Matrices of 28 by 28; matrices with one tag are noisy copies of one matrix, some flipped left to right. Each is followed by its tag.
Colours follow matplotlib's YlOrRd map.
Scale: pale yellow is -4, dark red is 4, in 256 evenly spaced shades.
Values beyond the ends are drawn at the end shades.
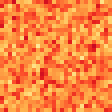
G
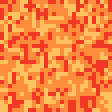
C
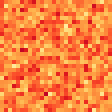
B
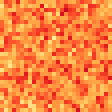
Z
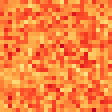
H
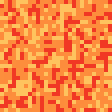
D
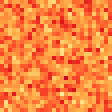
B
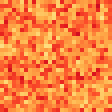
G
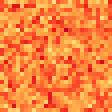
B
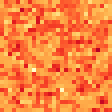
Z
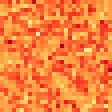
Z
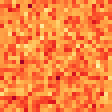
D
